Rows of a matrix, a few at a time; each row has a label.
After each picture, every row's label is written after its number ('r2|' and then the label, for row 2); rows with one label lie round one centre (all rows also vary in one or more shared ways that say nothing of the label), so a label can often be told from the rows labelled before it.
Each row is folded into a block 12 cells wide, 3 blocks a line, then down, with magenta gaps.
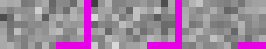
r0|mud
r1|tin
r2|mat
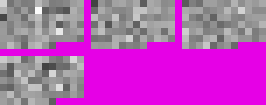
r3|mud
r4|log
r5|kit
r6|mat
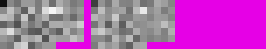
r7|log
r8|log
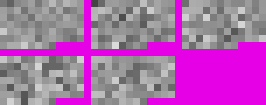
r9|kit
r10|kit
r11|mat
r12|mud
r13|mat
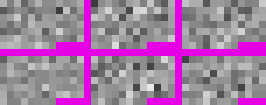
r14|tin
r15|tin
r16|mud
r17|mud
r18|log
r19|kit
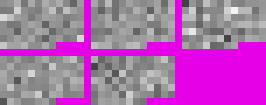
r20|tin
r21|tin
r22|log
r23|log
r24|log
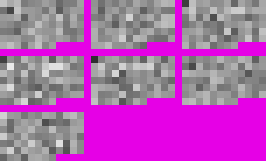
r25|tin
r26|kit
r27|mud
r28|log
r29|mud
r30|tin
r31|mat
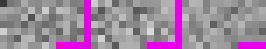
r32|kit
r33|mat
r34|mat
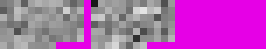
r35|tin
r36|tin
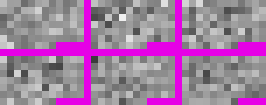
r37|mud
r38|log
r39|mat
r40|kit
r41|log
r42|kit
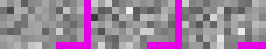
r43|tin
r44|mud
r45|log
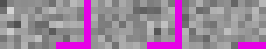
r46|log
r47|mat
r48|mud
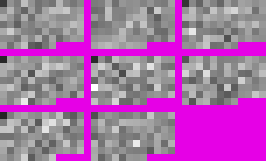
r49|log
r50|tin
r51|log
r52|kit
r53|kit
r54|mat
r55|tin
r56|mud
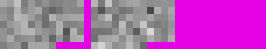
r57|mat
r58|tin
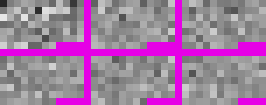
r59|tin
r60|mud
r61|mat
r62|log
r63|mud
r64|kit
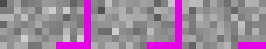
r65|tin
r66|tin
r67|mat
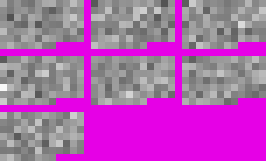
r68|kit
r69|tin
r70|mat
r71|kit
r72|log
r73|kit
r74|log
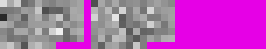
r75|mud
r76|mat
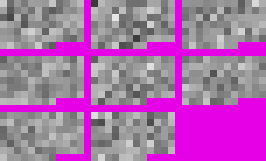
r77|kit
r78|mat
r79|log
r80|tin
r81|mat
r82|kit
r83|mud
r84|tin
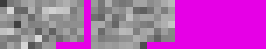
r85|log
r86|kit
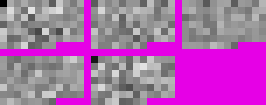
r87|mud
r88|mud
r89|mud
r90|kit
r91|log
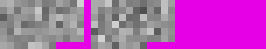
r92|mud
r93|mat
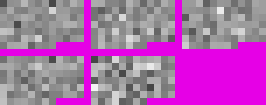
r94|log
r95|log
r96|mud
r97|mud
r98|kit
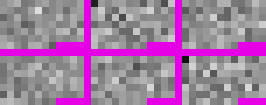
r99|mud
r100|mud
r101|log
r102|log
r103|mat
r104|mud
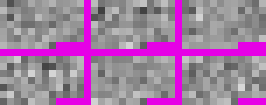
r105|kit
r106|kit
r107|tin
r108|mat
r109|kit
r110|mat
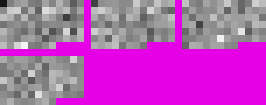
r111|tin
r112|kit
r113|log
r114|log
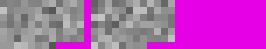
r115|kit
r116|tin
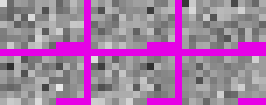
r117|log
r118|tin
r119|mud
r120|tin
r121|tin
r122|log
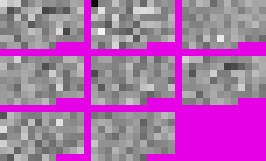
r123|mat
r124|log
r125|log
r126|mat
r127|mud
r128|mat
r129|mat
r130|kit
